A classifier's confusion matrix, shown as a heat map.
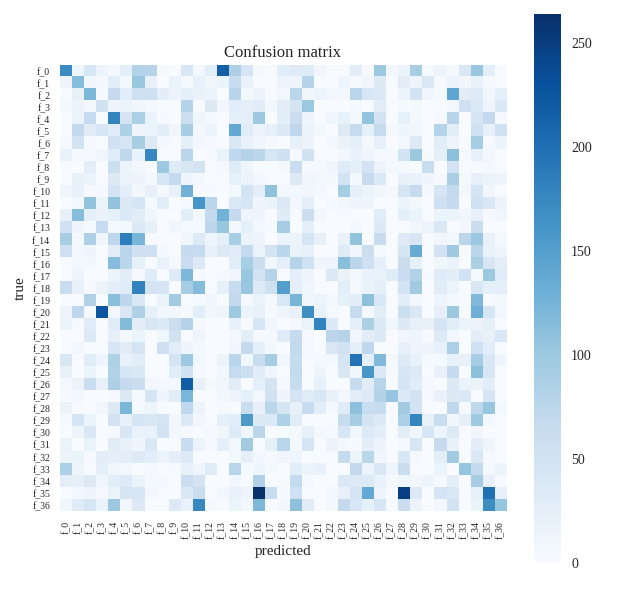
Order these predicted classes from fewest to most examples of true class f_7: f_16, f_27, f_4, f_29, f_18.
f_27, f_4, f_18, f_16, f_29
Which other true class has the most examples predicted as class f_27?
f_17
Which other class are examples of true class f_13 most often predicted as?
f_18
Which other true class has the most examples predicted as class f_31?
f_5
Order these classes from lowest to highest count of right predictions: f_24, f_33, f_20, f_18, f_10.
f_33, f_10, f_18, f_20, f_24
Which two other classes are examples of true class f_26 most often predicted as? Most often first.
f_10, f_4
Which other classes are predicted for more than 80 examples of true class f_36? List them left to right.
f_4, f_11, f_16, f_19, f_35
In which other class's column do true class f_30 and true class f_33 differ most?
f_0
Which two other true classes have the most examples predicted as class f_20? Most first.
f_3, f_1
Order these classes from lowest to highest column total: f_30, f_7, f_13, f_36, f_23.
f_30, f_36, f_13, f_7, f_23
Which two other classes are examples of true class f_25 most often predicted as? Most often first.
f_34, f_4
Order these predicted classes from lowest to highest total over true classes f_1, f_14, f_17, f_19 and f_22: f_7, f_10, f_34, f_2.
f_7, f_10, f_2, f_34
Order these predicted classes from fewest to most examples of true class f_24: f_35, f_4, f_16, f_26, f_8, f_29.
f_8, f_29, f_35, f_16, f_4, f_26
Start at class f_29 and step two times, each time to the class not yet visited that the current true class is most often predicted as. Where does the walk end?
f_32
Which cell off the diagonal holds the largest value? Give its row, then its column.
f_35, f_16
